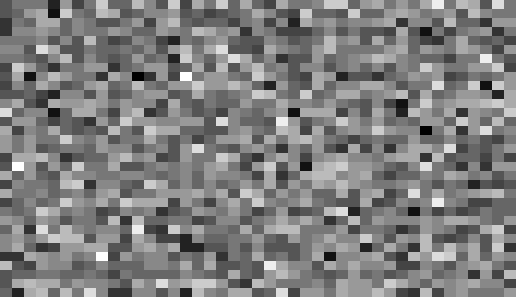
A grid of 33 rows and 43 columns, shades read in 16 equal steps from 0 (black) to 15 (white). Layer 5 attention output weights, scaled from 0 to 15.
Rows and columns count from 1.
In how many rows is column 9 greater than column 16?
12
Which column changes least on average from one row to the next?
27
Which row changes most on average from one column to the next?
1
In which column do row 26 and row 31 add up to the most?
24
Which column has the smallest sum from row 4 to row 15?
25
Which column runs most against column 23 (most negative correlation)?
42
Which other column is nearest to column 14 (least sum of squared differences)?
22
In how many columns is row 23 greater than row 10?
16
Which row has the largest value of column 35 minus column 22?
18
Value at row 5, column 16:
7
